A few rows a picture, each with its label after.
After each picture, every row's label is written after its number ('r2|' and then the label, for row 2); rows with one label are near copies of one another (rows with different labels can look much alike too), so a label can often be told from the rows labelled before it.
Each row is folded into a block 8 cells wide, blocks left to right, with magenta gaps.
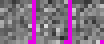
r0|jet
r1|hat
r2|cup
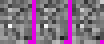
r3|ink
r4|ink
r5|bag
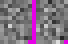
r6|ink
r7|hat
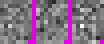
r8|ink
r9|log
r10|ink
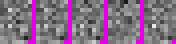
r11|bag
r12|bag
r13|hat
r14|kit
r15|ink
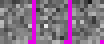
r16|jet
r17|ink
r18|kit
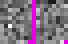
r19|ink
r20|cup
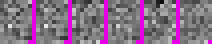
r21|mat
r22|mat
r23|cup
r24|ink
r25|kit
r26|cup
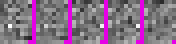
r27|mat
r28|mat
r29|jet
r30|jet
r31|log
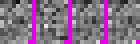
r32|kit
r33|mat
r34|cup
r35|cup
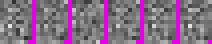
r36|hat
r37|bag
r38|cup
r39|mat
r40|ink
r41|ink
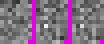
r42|kit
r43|ink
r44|ink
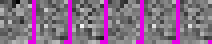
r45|kit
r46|bag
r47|mat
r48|kit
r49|mat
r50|mat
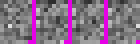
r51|mat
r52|cup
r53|log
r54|jet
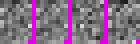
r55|jet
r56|jet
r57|bag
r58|cup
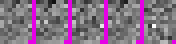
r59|kit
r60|kit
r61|jet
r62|kit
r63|ink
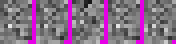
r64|mat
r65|bag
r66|kit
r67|mat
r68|hat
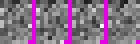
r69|jet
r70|cup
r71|jet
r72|kit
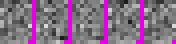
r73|jet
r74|hat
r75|mat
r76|log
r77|jet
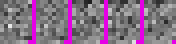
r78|mat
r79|hat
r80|kit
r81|cup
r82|log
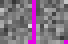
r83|jet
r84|bag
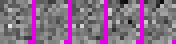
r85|mat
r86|cup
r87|bag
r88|log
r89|kit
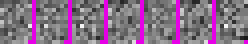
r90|jet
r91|ink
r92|ink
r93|cup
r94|bag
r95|cup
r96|mat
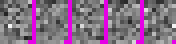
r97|mat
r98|log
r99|mat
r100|cup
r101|jet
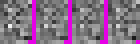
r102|mat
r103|mat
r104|bag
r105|bag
